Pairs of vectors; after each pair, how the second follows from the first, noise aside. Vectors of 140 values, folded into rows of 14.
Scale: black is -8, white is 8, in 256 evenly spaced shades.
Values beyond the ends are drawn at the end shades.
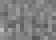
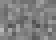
copied.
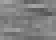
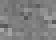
wrapped around, negated, partly zeroed.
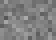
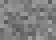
negated.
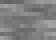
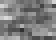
reversed, scaled up.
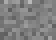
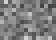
reversed, scaled up.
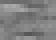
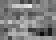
reversed, negated, scaled up.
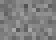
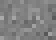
wrapped around, negated, partly zeroed.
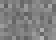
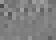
wrapped around, negated, partly zeroed.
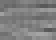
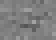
wrapped around, negated, partly zeroed.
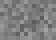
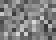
negated, scaled up.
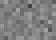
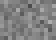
copied.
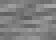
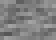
reversed, negated.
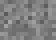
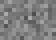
negated.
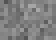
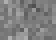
negated.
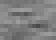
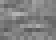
reversed, negated.
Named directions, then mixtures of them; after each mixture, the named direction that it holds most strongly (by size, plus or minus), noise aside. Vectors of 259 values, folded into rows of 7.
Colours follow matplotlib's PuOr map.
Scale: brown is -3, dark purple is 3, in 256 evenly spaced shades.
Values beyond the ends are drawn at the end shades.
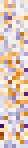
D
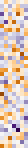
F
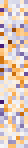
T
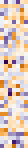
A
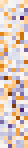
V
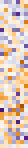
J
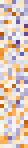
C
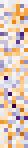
V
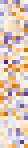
A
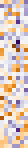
C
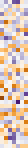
C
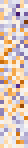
T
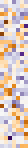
C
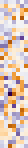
V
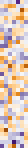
A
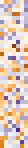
C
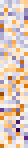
J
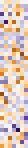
F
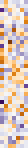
T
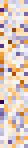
T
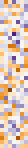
C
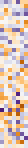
J
